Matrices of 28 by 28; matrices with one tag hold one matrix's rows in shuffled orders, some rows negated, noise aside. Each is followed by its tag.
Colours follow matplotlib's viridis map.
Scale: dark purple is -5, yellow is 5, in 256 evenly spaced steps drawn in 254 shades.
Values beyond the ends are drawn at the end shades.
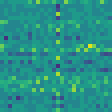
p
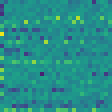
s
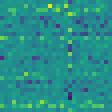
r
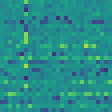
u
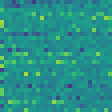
s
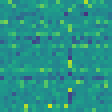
r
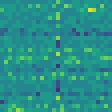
p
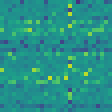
r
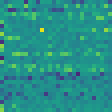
s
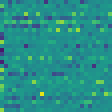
s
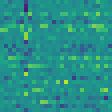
u
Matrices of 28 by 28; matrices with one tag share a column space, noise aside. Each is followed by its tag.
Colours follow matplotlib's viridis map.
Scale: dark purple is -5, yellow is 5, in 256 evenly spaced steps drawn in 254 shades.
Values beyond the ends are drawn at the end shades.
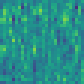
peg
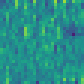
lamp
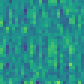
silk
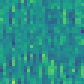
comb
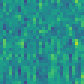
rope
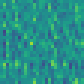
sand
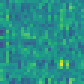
sand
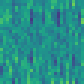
comb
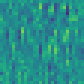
peg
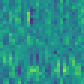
comb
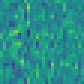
sand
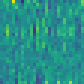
lamp
